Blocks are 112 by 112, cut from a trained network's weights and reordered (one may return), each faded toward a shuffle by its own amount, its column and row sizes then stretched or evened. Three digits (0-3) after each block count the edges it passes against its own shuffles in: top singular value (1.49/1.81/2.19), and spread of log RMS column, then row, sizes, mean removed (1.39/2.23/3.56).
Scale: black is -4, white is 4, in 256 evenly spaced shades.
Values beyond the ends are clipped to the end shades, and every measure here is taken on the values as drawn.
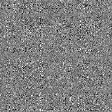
0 2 2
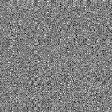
3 1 1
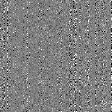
2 3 0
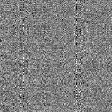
3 2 0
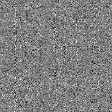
1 2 1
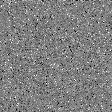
0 0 0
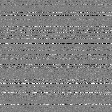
3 0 3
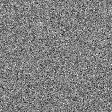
0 0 0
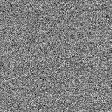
2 0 0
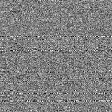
3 0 2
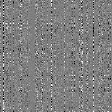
2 3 1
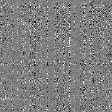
0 3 2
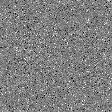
1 1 0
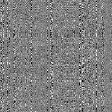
3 3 0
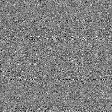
1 0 2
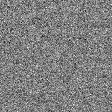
1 0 0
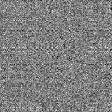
3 1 1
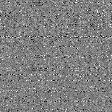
2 0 2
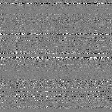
2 1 3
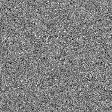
0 0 1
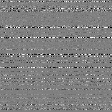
2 0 3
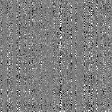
1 3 1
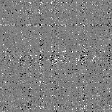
0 2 2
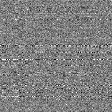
3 0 2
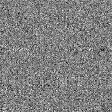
1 0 1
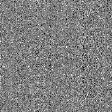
0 2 1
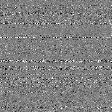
0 1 3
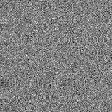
3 0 0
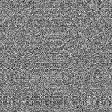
3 0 1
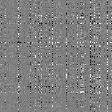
1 3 2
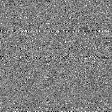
2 1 2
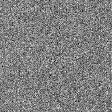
1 1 0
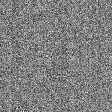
1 0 0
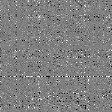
2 2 2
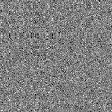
2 1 0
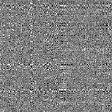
3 2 2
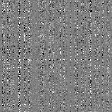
0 3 2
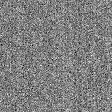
1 0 0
